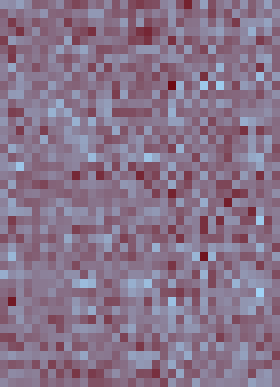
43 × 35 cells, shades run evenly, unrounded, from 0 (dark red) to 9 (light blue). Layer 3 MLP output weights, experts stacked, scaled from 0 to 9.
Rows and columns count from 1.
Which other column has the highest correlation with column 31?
26
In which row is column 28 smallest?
25
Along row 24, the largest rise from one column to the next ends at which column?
33
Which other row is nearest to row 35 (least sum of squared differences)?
14
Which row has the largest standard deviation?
10
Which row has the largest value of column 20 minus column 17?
28
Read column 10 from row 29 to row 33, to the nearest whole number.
5 3 6 7 4
